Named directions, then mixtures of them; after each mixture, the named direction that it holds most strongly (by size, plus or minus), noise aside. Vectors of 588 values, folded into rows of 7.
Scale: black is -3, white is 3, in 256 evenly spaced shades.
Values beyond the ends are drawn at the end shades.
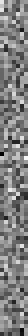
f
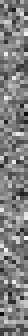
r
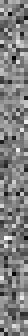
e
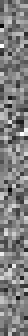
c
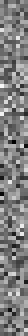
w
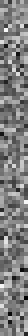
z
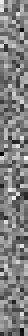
f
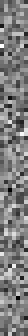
c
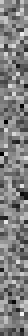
f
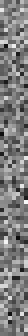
z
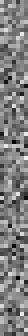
w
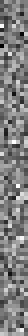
f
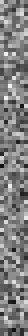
r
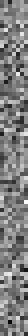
z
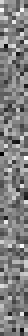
f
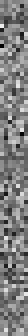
c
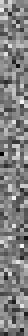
f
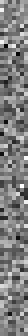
z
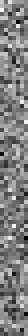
e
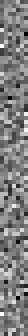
c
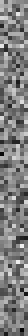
f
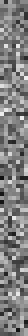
w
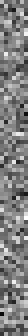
r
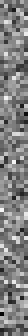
r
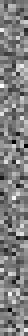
w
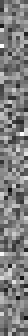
c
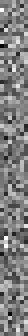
z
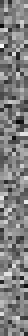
c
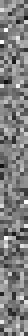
e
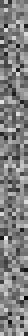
z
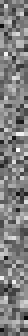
r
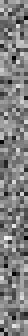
e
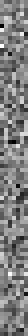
c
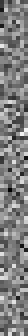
c
